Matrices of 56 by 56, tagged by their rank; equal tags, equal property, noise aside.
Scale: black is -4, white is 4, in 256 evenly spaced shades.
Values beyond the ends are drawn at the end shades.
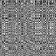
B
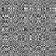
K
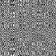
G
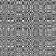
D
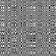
B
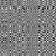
D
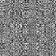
K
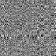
K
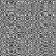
K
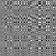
D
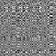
K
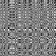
D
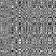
D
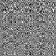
G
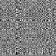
G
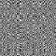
B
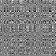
K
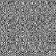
K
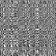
K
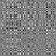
B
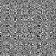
G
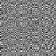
B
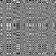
D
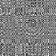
K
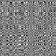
B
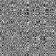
G
